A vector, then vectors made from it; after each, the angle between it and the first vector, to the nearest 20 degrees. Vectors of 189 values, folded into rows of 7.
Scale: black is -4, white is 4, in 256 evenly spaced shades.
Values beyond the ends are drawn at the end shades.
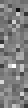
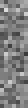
100 degrees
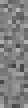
140 degrees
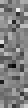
160 degrees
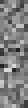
60 degrees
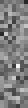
100 degrees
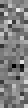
140 degrees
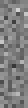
140 degrees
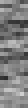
80 degrees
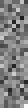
120 degrees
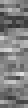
100 degrees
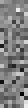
140 degrees
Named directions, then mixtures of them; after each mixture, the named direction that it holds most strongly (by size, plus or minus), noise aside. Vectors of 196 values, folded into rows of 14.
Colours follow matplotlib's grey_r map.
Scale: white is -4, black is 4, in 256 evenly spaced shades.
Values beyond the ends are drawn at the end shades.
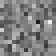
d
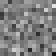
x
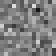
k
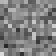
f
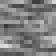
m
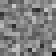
x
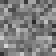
f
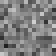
f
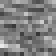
m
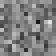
d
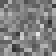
x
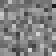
x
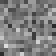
f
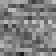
m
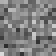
f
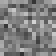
f
